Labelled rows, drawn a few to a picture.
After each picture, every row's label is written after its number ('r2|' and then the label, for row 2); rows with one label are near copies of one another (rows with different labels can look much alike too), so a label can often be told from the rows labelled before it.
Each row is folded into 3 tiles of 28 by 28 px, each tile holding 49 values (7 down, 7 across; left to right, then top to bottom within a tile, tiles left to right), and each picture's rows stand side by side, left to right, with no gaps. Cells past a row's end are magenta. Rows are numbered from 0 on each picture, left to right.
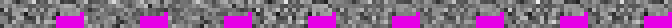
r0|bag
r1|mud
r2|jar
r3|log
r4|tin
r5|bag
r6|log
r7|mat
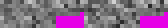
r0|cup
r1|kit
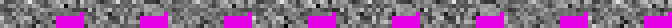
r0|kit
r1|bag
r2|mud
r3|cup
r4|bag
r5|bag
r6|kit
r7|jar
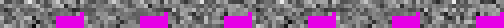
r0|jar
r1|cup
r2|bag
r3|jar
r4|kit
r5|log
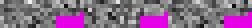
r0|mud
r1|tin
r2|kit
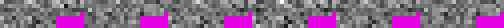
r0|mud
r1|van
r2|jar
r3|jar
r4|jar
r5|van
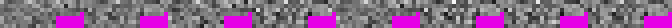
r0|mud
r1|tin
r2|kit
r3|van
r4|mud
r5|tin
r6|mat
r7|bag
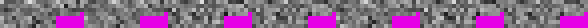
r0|mud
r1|cup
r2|log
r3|bag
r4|jar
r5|bag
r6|bag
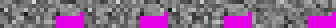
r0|bag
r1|van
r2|mat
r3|jar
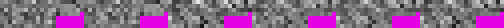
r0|van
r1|log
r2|cup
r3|kit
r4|cup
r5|cup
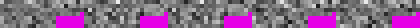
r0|mud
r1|tin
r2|tin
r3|kit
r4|jar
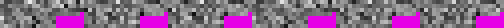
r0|cup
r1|mat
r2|bag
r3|cup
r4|bag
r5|van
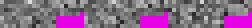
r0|mud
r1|cup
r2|mat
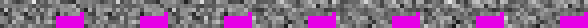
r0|log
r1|mat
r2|tin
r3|kit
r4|cup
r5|jar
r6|kit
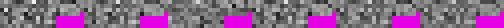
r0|tin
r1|mat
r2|mud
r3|mat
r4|log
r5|bag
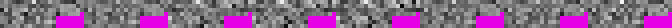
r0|mat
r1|mat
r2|kit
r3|jar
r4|cup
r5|mat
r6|van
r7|log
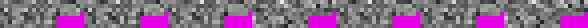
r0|van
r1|tin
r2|tin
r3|kit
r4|log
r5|tin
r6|cup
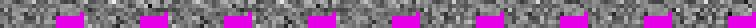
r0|bag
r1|mud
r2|jar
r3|jar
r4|kit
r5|mat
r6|bag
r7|bag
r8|van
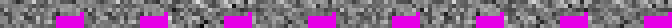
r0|tin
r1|log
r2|kit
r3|kit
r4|van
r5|mat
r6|cup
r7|cup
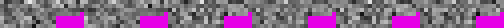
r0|cup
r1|kit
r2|log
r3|tin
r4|bag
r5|van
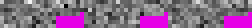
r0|mud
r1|mat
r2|jar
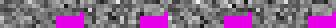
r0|kit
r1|tin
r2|cup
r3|tin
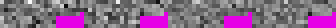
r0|mud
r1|mat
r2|mud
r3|mat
